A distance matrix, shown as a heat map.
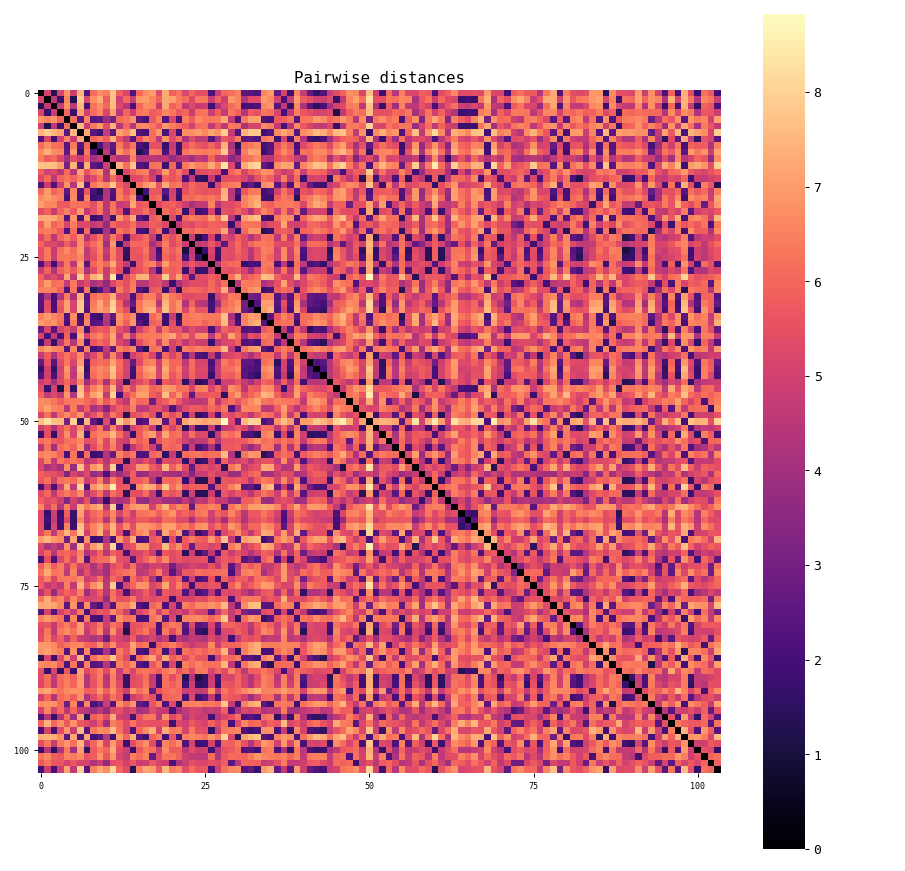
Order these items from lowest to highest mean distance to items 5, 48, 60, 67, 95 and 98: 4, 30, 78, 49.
49, 30, 4, 78
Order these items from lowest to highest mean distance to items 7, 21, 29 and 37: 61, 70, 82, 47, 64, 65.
65, 64, 70, 61, 82, 47
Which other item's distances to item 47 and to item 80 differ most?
50
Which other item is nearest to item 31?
26
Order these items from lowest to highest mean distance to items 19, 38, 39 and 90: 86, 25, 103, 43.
25, 43, 86, 103
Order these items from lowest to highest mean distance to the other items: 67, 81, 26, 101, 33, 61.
61, 26, 81, 67, 33, 101
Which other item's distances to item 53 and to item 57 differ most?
46
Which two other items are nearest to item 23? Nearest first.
12, 75
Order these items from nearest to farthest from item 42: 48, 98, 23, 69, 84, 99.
99, 69, 23, 48, 84, 98
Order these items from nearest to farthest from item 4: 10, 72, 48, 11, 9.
9, 11, 10, 48, 72
